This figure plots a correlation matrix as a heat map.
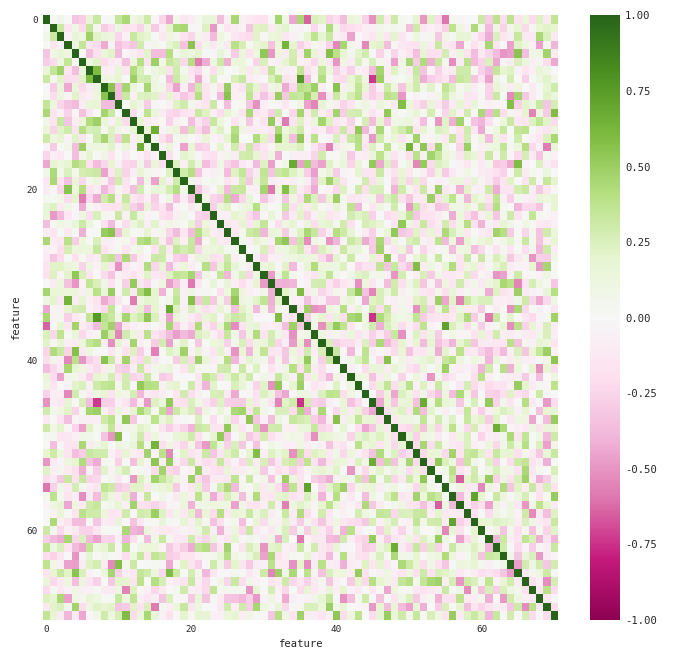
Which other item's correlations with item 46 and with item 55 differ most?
36
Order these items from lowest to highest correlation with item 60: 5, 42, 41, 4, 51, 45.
41, 5, 4, 45, 51, 42
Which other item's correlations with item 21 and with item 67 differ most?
11
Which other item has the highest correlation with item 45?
52
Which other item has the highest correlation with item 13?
15
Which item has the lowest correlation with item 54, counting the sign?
57
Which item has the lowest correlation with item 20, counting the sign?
31
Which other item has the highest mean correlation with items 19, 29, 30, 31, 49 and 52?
24
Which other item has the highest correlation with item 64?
10
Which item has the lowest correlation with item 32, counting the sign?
45
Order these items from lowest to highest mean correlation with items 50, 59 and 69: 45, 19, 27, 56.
27, 45, 19, 56
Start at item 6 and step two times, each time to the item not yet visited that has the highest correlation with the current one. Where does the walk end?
35
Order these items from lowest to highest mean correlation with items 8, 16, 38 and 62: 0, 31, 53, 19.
19, 0, 31, 53
